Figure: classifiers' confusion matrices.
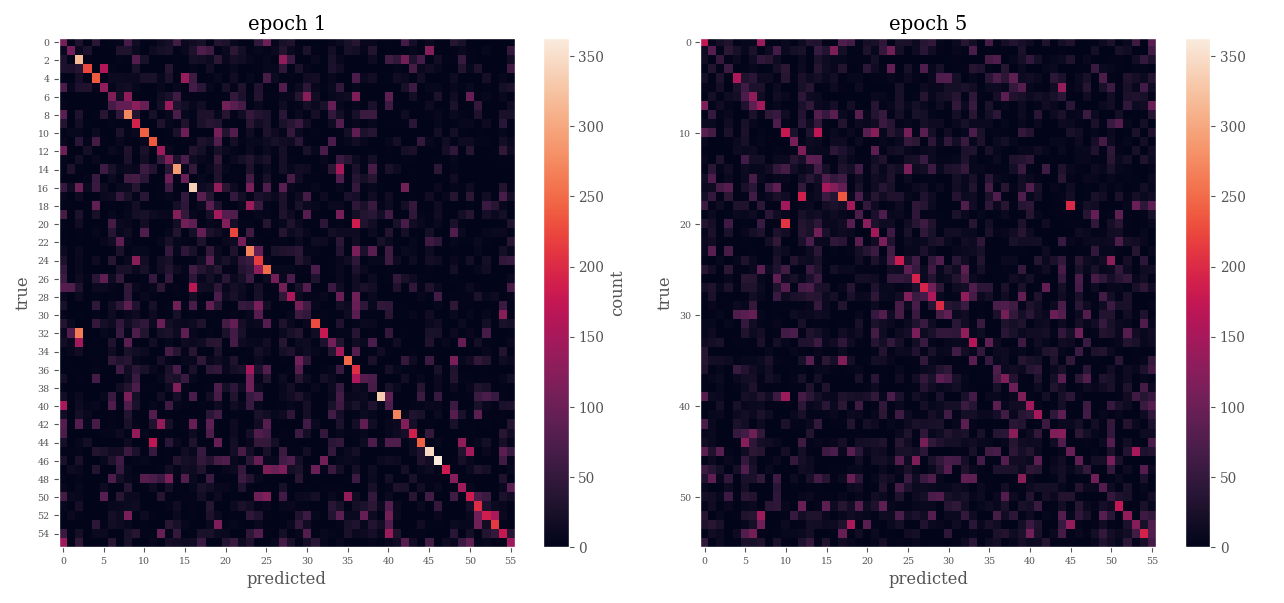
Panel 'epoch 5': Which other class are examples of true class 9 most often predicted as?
51
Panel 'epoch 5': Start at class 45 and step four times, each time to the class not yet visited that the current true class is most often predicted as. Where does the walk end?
14
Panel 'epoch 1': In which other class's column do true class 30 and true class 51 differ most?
54
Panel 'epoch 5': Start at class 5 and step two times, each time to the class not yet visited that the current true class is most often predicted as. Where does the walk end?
27
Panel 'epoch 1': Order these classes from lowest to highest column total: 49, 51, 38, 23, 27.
49, 51, 38, 27, 23
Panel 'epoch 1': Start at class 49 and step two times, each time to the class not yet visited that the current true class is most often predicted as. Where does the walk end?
0
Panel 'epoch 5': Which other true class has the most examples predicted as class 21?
10
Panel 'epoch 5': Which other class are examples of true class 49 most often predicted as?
24
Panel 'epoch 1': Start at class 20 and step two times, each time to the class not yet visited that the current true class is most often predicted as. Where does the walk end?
23
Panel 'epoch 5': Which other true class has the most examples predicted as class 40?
54
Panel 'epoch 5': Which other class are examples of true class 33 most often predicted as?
35
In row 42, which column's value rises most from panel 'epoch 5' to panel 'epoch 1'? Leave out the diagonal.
12
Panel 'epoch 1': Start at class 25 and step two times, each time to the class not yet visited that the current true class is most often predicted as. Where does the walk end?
9
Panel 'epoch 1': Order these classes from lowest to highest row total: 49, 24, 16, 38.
49, 38, 24, 16
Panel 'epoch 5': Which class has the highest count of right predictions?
17
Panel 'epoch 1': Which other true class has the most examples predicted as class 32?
46
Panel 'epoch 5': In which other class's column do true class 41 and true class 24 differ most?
50
